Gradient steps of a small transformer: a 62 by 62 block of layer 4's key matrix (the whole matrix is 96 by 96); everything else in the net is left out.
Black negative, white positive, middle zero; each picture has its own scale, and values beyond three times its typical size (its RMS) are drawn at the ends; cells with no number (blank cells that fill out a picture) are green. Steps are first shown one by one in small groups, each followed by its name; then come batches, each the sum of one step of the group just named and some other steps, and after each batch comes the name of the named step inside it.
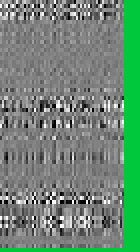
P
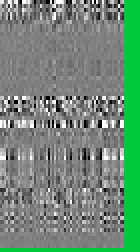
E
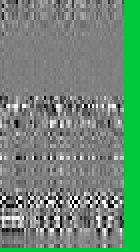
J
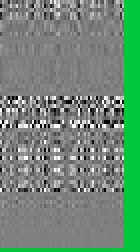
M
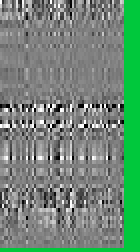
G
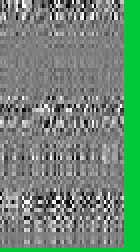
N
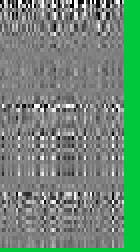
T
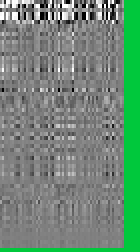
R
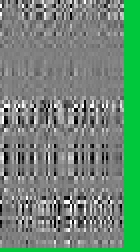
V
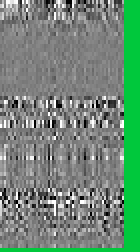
E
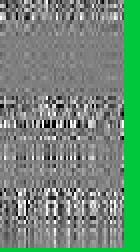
N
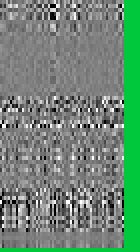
M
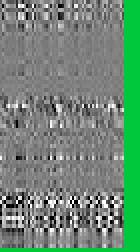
J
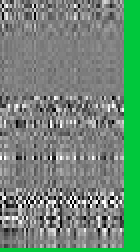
J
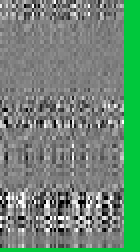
P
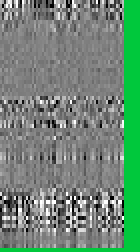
E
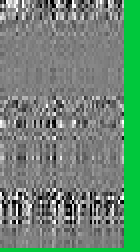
N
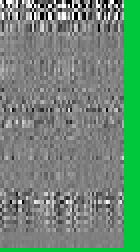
R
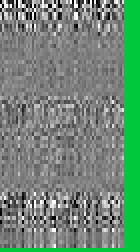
T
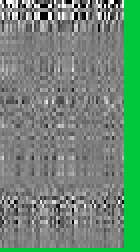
R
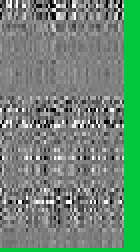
M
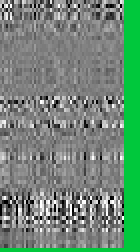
E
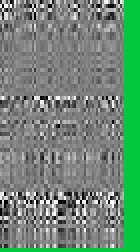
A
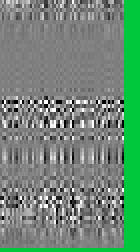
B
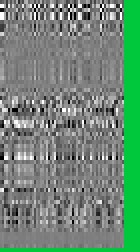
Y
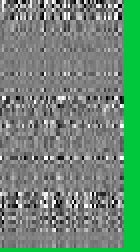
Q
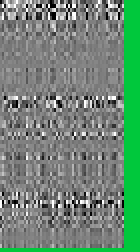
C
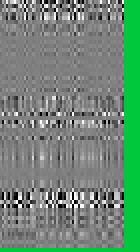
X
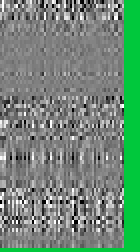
Q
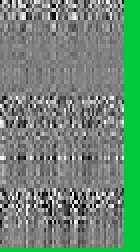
C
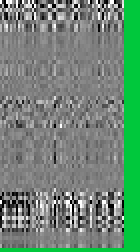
X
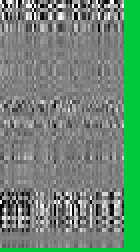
Y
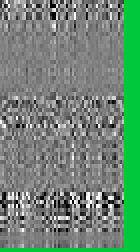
C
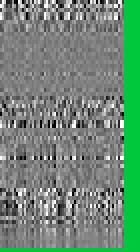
Q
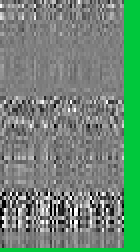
Y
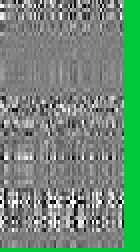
Y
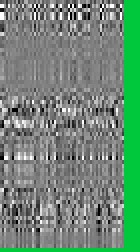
Y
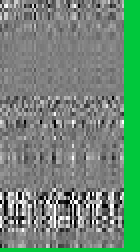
A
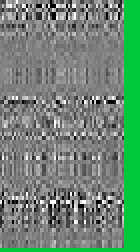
C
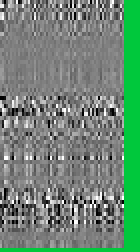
Y
